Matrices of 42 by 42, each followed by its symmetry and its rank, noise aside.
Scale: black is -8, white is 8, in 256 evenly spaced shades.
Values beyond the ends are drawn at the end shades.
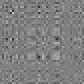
symmetric, rank three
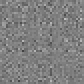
antisymmetric, rank four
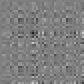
symmetric, rank two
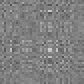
symmetric, rank three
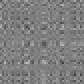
symmetric, rank two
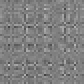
antisymmetric, rank two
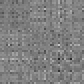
symmetric, rank three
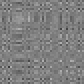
symmetric, rank two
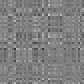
antisymmetric, rank two
